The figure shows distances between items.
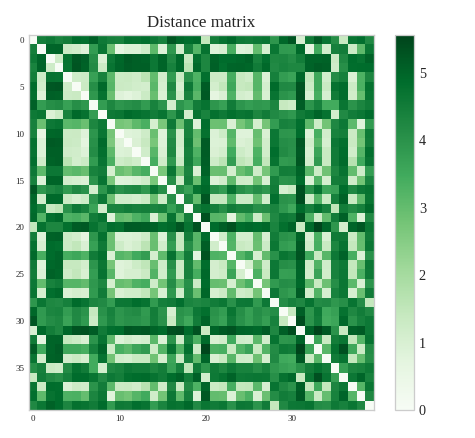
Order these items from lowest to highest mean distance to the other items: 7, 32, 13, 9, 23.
32, 13, 9, 23, 7
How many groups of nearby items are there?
6
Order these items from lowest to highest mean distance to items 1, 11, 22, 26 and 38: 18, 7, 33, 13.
13, 33, 7, 18
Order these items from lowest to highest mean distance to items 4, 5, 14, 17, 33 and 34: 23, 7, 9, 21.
21, 9, 23, 7
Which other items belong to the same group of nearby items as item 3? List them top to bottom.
2, 8, 18, 35
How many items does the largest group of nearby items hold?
18
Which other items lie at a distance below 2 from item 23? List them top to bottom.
9, 14, 19, 26, 33, 38
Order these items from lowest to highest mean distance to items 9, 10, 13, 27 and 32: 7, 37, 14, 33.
37, 14, 33, 7
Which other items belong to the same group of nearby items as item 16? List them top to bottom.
7, 29, 30
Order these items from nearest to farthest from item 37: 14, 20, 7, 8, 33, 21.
21, 14, 33, 7, 8, 20
